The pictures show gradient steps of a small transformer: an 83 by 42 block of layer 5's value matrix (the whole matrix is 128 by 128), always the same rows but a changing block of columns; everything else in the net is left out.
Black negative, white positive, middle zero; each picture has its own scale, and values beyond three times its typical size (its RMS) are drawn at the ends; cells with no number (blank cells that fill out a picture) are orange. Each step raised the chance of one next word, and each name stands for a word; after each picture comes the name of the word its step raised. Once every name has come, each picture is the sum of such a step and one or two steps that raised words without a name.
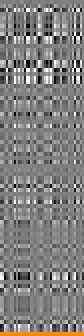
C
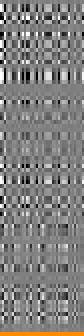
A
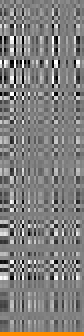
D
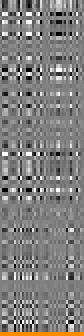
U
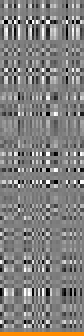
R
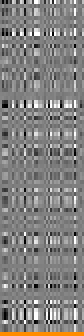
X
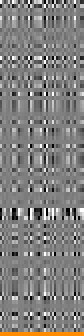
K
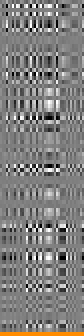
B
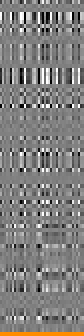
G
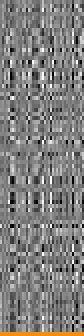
D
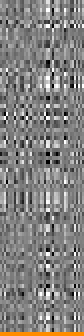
R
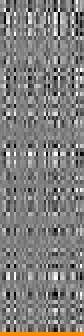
U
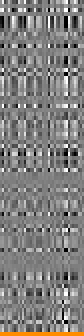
X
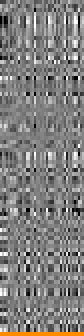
K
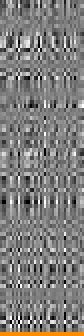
X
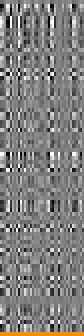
B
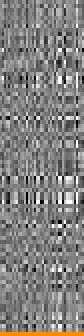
D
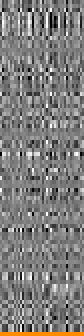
U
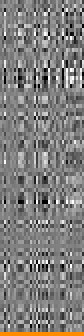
C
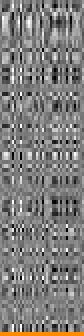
G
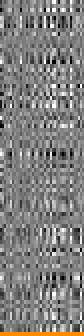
X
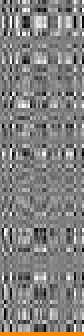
X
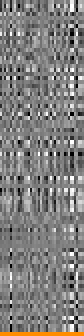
U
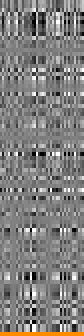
U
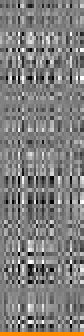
D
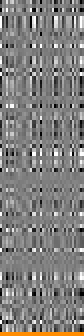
X
